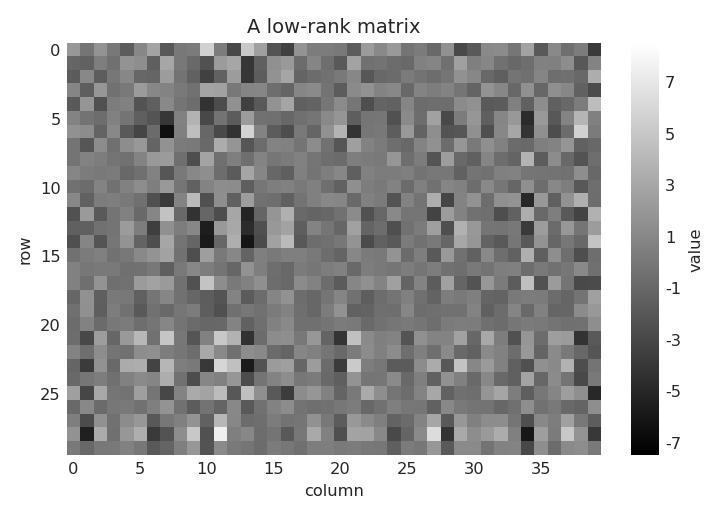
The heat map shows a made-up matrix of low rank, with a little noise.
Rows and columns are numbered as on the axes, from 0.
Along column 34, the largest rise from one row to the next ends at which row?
12
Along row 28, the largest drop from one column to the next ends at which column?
28
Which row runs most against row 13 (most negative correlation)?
0
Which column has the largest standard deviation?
13
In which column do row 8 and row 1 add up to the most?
7
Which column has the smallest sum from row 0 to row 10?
34
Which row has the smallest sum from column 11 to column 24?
4
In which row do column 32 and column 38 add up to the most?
6
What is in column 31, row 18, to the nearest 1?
-1
